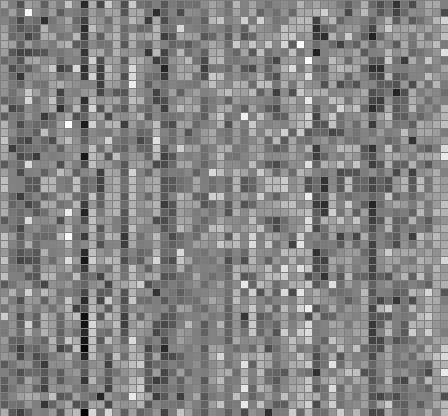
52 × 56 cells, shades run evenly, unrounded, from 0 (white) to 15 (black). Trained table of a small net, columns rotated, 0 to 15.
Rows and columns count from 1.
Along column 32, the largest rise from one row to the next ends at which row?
7
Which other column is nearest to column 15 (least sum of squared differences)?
55
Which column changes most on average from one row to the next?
39
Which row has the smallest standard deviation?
17
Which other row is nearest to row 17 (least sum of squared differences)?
6
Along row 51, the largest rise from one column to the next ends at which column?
40
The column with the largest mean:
11
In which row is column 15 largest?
12
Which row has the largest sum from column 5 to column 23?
48
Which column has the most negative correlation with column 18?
1
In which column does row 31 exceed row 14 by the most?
43
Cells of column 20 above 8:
16
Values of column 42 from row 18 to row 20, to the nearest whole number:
8 7 7
